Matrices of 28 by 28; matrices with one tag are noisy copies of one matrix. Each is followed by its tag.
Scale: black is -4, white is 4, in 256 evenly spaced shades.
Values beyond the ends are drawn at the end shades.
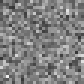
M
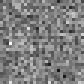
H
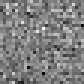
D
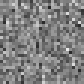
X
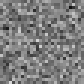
H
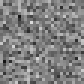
H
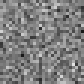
X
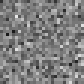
M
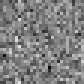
M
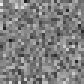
X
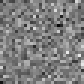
M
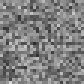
H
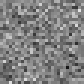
H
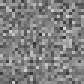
D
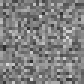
D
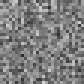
X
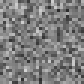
X
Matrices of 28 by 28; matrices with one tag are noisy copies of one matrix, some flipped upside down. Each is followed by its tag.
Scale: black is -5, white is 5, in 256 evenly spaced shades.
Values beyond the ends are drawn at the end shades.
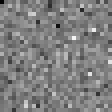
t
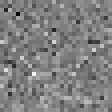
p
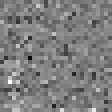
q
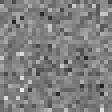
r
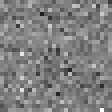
r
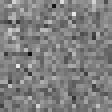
q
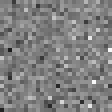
t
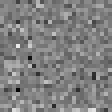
q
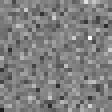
t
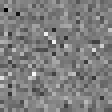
p
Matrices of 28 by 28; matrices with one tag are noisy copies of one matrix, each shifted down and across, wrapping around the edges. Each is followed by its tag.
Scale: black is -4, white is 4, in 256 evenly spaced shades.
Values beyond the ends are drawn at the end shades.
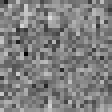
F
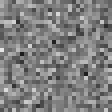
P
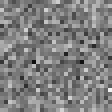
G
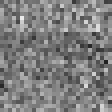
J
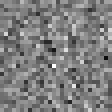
P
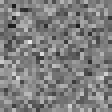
G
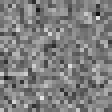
P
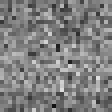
J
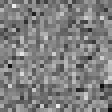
F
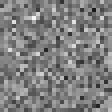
G
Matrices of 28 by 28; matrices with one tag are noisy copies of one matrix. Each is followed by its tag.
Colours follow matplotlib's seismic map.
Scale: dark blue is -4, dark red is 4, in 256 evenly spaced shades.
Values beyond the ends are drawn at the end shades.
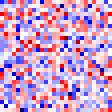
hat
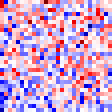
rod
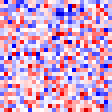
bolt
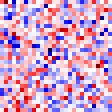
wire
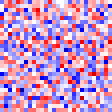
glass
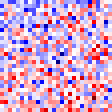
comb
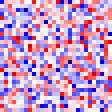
glass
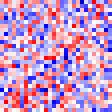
wire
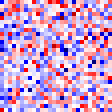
glass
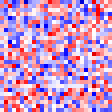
wire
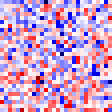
comb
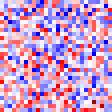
bolt
